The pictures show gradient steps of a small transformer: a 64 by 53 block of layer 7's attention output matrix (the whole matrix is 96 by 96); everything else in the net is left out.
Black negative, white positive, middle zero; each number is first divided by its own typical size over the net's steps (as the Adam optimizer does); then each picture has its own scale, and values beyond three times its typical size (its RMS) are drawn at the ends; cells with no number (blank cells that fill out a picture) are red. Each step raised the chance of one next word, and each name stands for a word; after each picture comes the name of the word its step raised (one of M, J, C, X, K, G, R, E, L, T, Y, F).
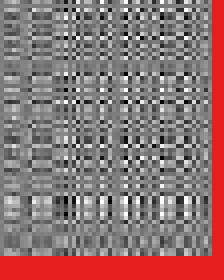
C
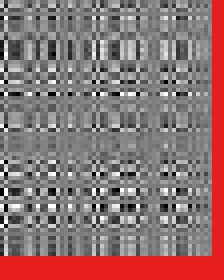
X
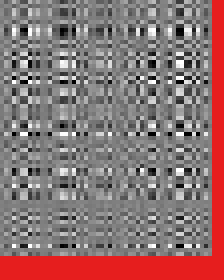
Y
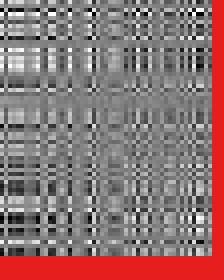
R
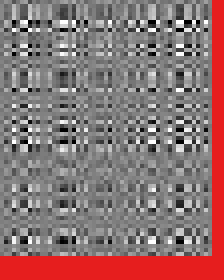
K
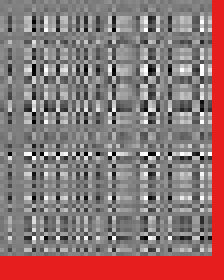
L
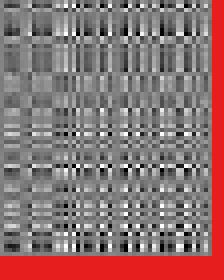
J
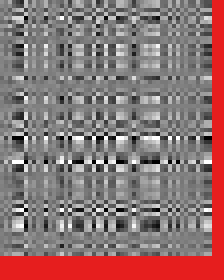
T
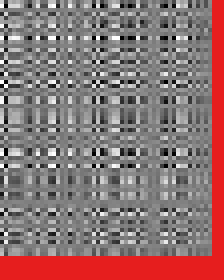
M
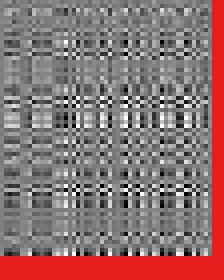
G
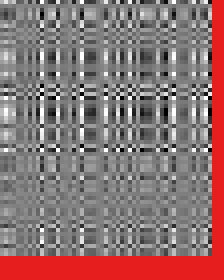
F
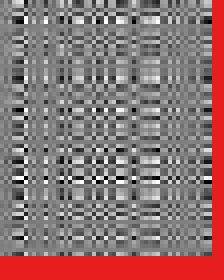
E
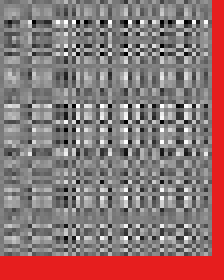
K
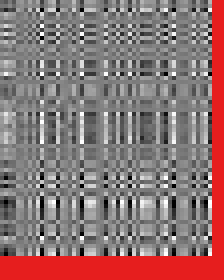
C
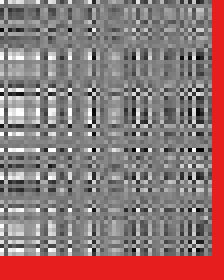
F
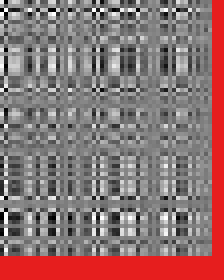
R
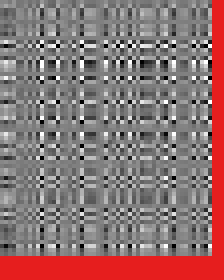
Y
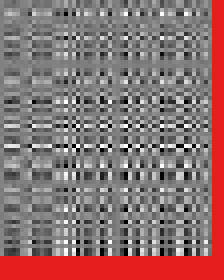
F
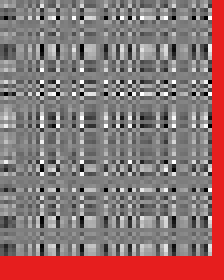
X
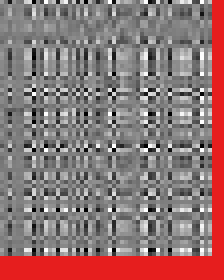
F
